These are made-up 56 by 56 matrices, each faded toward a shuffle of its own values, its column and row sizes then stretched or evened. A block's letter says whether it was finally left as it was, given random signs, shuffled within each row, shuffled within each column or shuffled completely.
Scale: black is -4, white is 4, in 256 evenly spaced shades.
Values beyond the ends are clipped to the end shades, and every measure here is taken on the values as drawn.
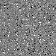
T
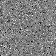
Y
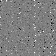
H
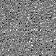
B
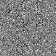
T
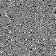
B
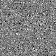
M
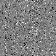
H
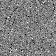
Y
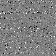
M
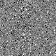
H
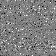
M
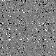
T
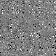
B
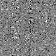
T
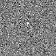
T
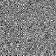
B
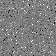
Y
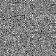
B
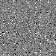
T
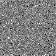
T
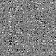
B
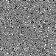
M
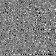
T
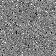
Y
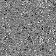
T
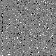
H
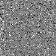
T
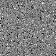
H
